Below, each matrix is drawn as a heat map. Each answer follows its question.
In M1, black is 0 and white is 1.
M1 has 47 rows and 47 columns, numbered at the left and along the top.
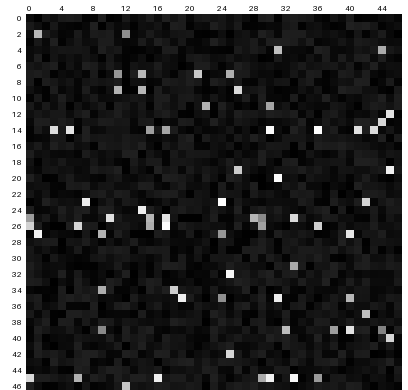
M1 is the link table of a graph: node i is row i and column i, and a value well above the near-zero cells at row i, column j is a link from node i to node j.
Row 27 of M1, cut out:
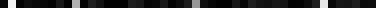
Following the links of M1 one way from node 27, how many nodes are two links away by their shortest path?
4
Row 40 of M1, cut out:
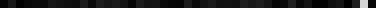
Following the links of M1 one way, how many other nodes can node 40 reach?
8
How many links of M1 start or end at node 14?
11
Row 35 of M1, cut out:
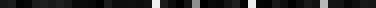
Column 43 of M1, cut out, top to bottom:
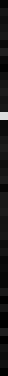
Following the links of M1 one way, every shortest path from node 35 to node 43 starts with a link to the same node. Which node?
node 24
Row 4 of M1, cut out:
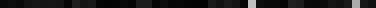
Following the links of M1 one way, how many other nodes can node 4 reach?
3
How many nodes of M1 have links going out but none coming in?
11
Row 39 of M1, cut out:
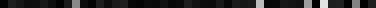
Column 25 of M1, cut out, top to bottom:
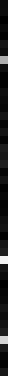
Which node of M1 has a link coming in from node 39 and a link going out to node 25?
node 32
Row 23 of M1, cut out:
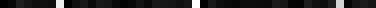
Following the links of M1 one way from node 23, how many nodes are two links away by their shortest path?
4
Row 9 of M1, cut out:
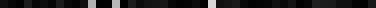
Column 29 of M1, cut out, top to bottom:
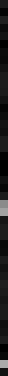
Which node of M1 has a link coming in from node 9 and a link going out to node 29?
node 26
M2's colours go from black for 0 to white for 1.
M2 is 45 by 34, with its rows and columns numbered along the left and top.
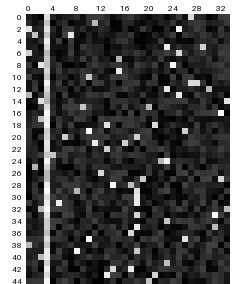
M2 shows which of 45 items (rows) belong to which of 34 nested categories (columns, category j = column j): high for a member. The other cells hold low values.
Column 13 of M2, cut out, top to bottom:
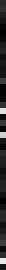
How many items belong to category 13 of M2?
3
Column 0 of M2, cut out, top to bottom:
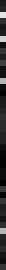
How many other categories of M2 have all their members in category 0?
1
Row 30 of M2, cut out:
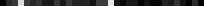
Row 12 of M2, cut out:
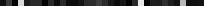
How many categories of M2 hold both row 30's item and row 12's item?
1
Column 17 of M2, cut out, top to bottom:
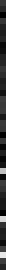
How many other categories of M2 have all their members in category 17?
1
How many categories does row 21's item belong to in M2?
3
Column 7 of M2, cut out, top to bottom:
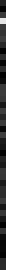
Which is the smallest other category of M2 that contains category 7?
1
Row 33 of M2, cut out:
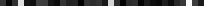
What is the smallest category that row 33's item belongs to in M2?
31
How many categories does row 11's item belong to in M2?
3
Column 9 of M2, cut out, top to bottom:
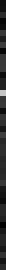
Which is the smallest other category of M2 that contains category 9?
20
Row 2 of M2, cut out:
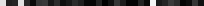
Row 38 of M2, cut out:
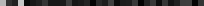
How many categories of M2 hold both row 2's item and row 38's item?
2
